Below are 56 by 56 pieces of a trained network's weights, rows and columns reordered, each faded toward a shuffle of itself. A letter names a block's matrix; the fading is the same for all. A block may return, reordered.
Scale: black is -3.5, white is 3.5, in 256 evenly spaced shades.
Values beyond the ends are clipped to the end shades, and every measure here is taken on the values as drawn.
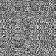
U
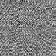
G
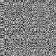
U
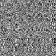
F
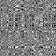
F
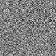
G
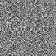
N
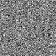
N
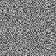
G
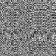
U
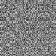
U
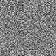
N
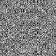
F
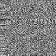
G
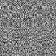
G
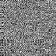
F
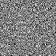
N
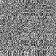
U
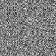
N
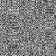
G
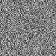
N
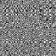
F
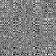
F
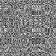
U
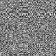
G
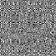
F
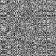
U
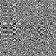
F
